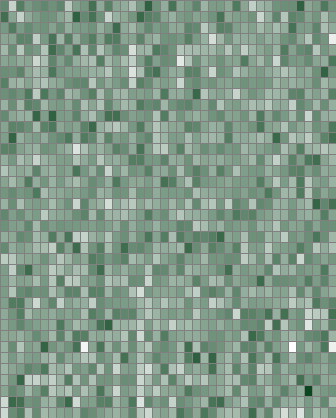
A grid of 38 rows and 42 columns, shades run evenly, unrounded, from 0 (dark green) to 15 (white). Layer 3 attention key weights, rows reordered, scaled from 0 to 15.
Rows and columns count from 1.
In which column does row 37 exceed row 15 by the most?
18
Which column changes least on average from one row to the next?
29
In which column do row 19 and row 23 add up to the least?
30
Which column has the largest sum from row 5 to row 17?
17
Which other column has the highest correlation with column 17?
32
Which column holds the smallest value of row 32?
6
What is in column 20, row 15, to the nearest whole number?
7
